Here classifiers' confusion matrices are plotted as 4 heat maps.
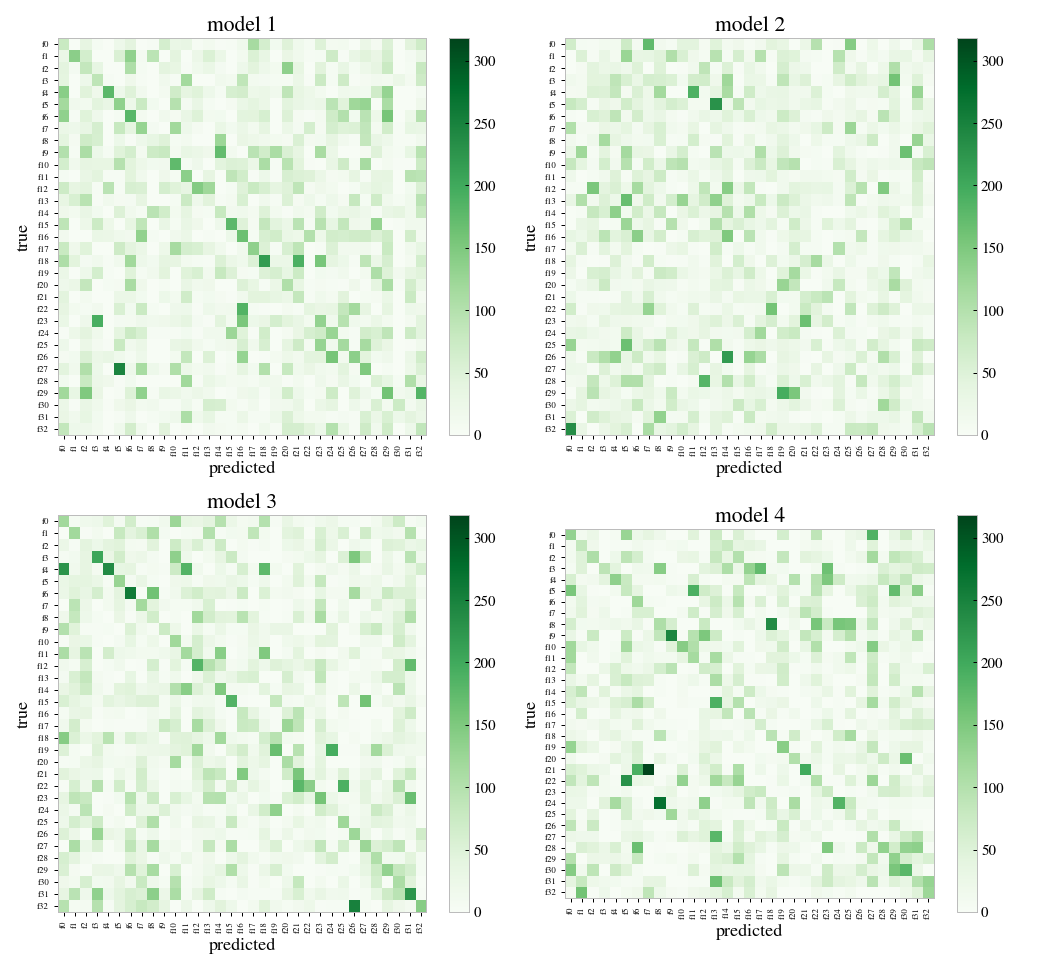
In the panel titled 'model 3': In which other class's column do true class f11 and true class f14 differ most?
f18
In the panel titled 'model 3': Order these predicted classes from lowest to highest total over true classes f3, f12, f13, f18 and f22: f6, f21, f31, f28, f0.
f28, f6, f0, f21, f31
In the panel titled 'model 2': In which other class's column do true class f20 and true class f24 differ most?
f17
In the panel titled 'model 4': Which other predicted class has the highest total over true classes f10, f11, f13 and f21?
f7
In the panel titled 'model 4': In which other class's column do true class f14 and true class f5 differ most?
f11
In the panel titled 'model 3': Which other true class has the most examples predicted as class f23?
f8
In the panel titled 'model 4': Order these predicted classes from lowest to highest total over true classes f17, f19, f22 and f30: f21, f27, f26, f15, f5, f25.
f21, f25, f26, f15, f27, f5
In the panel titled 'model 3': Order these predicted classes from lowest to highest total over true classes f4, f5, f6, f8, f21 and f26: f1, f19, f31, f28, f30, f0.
f19, f28, f30, f1, f31, f0
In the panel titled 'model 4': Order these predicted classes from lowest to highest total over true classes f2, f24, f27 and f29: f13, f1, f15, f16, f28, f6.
f28, f1, f16, f6, f15, f13
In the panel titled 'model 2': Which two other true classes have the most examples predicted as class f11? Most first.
f4, f25
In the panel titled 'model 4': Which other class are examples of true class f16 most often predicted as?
f14
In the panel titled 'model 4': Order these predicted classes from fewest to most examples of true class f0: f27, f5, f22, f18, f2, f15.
f18, f2, f15, f22, f5, f27
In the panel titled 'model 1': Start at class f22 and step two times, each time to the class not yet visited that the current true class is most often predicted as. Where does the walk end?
f7
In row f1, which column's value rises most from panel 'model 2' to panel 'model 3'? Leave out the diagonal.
f31
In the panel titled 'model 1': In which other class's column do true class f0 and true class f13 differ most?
f17
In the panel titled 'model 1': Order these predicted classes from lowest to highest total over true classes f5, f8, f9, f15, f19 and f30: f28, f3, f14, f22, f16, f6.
f22, f16, f6, f3, f28, f14
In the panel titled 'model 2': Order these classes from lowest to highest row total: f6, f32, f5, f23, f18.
f18, f23, f6, f5, f32
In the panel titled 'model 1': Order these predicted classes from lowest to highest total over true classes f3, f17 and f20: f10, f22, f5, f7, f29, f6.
f22, f7, f5, f10, f6, f29
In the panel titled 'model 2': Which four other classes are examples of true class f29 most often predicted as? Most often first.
f19, f20, f2, f9
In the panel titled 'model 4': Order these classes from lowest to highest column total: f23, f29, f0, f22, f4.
f4, f23, f22, f29, f0
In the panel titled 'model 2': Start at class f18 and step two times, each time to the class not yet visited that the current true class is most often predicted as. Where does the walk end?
f7
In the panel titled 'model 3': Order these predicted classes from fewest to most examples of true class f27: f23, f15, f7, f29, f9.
f9, f7, f29, f23, f15
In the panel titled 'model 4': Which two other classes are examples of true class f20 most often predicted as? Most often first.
f30, f28
